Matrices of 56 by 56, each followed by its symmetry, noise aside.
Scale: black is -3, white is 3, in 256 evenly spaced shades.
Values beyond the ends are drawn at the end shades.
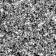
antisymmetric.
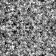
mirrored top to bottom.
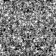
mirrored left to right.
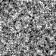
symmetric.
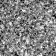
symmetric.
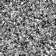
symmetric.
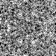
mirrored top to bottom.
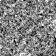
symmetric.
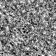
symmetric across the other diagonal.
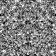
mirrored left to right.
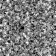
mirrored top to bottom.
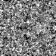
mirrored top to bottom.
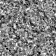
symmetric across the other diagonal.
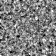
antisymmetric.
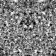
mirrored left to right.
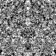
mirrored left to right.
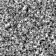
symmetric.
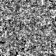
antisymmetric.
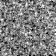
antisymmetric.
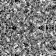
mirrored top to bottom.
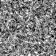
antisymmetric.
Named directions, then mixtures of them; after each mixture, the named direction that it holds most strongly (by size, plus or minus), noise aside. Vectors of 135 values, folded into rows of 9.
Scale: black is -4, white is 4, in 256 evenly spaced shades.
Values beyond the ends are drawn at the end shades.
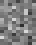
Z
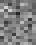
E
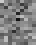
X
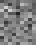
E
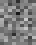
Z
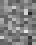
Z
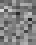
E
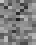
X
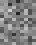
Z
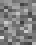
E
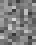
Z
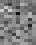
E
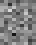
Z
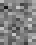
E
